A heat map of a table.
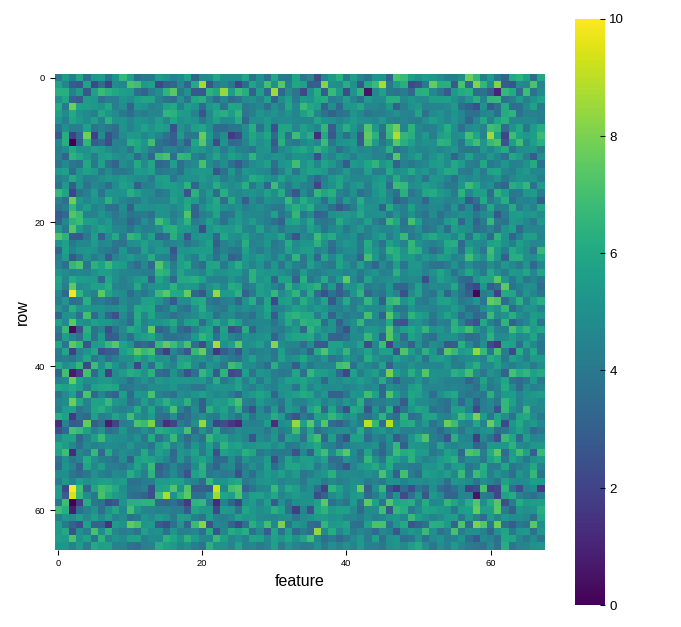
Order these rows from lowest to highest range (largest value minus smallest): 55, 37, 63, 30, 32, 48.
32, 55, 63, 37, 48, 30
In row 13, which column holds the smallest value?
22
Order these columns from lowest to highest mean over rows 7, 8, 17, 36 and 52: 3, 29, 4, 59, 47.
3, 59, 29, 4, 47
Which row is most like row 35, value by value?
41
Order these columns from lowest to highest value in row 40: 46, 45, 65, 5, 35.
46, 35, 65, 45, 5
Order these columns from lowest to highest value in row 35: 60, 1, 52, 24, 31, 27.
24, 27, 31, 52, 60, 1
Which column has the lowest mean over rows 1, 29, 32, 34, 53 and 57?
57
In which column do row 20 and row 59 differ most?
2
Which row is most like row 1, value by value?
62
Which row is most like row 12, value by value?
54
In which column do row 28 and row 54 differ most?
40
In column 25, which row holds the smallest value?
48
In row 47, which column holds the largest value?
58
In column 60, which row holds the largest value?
8
